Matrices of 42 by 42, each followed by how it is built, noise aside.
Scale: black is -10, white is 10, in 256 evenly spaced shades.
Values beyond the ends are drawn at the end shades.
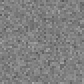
noise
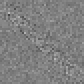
banded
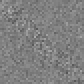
banded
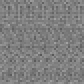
repeating columns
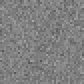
noise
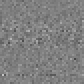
uneven rows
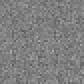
repeating columns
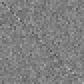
diagonal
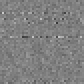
uneven rows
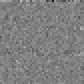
uneven rows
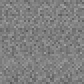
repeating columns
